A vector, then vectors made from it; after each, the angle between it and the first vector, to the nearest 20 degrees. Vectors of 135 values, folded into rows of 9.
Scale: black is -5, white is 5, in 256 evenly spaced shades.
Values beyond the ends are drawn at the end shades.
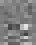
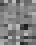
140 degrees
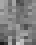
120 degrees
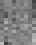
80 degrees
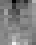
100 degrees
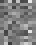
60 degrees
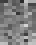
60 degrees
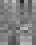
60 degrees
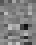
160 degrees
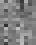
100 degrees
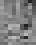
140 degrees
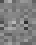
100 degrees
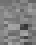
160 degrees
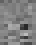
160 degrees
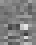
20 degrees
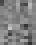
140 degrees
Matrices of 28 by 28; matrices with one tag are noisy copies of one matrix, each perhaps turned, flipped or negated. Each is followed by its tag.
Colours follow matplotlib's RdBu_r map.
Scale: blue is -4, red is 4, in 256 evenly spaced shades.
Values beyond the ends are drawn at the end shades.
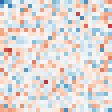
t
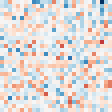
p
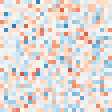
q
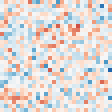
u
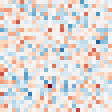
p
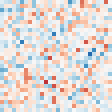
p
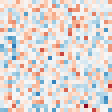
q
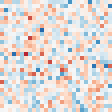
u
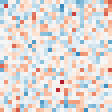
t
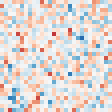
u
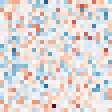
q
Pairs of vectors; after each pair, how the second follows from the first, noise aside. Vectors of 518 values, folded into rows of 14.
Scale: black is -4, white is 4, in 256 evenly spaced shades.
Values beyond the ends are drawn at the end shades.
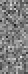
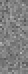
wrapped around, negated, shrunk.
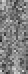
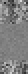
reversed, negated, partly zeroed.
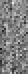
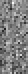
copied.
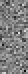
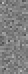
reversed, negated, shrunk.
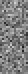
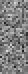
copied.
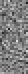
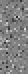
wrapped around, partly zeroed.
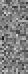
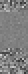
reversed, negated, partly zeroed.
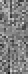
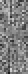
copied.
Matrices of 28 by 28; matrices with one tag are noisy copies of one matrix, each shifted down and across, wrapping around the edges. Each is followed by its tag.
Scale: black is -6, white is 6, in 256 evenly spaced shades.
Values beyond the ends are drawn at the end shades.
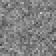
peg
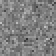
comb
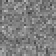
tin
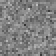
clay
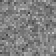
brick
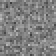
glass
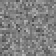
comb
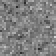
brick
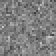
peg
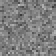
comb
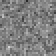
peg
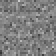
tin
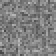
glass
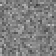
comb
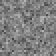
peg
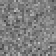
clay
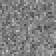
clay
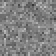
tin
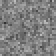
clay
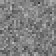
peg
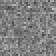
comb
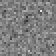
comb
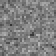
brick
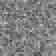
peg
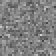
comb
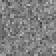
clay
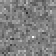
brick
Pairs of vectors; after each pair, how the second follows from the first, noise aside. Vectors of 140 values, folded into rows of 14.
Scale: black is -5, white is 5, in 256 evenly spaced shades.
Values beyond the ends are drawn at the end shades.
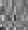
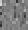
wrapped around, negated, partly zeroed.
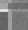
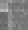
shrunk.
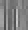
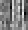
reversed, negated, scaled up.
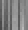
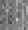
wrapped around, negated, partly zeroed.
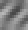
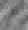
shrunk.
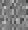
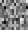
negated, scaled up.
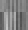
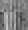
copied.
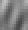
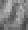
reversed, negated.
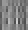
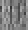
reversed, negated.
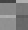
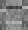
wrapped around.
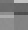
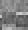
wrapped around.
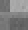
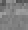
wrapped around, negated, partly zeroed.
